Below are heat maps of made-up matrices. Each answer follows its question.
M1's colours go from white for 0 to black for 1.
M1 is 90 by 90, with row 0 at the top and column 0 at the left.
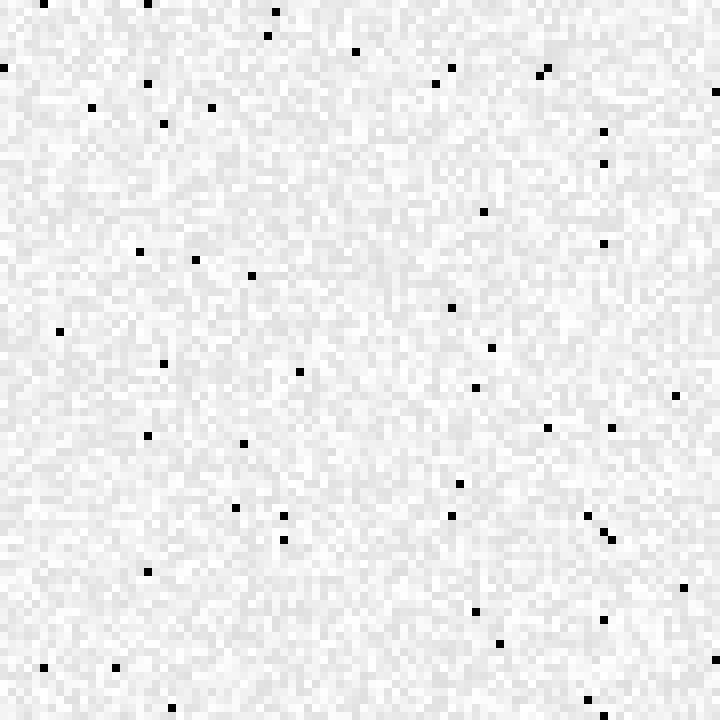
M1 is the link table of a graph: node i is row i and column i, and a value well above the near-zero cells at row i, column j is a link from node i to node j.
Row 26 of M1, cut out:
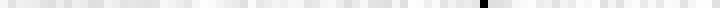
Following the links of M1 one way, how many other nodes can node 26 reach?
2
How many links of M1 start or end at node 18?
4
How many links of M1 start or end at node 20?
3
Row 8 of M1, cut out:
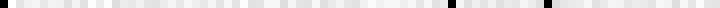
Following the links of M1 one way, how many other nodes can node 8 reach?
5
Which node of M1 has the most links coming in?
node 75
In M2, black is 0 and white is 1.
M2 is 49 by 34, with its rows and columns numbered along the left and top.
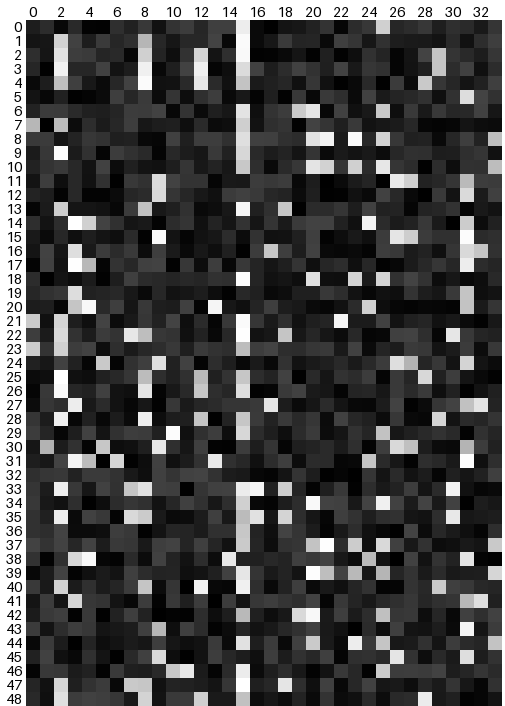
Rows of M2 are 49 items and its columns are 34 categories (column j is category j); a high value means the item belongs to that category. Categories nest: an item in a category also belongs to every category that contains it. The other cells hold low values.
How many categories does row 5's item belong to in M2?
1
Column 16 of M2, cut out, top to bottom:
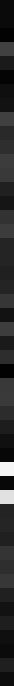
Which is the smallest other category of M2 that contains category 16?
30
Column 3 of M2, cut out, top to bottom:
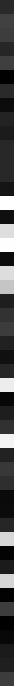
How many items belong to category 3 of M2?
9
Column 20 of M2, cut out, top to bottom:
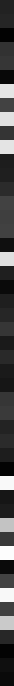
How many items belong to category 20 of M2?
9
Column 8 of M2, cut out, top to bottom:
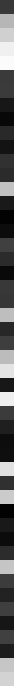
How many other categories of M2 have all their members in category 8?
7
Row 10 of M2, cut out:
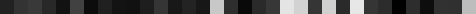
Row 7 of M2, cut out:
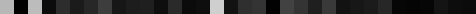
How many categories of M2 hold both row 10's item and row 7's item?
1
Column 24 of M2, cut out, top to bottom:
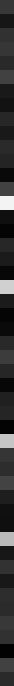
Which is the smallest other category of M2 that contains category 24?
4
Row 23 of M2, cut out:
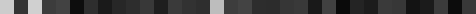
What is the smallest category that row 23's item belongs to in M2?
0
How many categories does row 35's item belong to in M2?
7
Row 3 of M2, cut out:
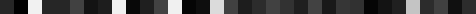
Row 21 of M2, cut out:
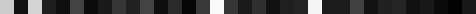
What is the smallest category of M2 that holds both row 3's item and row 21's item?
2
